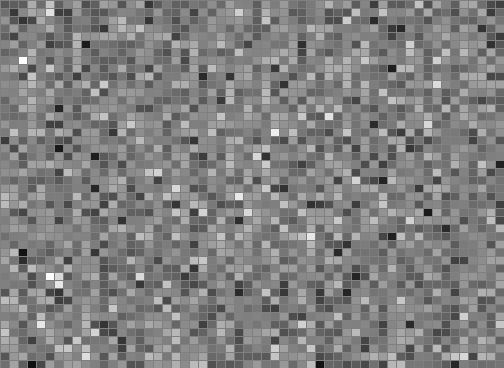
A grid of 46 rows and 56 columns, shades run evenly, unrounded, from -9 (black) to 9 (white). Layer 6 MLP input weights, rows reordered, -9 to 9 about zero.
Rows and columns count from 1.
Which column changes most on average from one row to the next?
31
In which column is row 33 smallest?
3
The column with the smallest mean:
12
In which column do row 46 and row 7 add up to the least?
36
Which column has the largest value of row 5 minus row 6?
10
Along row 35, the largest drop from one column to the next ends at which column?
8
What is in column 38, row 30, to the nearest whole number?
4
